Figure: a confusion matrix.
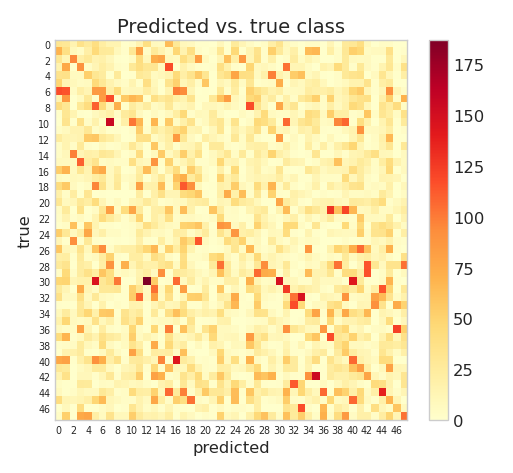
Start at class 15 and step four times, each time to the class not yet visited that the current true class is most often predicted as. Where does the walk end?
36
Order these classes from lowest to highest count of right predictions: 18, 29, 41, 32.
29, 41, 18, 32
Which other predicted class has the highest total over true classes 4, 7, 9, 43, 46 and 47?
33
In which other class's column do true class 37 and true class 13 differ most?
26
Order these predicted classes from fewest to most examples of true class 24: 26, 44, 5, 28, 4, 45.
28, 5, 26, 44, 45, 4
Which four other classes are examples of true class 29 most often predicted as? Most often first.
42, 27, 14, 28
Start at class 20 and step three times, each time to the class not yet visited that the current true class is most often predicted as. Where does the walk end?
16
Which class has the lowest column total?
9
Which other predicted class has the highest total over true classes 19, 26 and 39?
17
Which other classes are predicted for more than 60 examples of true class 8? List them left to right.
5, 26, 30
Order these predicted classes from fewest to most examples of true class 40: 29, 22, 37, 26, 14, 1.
29, 37, 22, 26, 1, 14
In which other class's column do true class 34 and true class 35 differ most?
39
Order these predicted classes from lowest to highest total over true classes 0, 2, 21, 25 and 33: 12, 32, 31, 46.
12, 46, 31, 32
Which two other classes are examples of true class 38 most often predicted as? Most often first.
13, 26
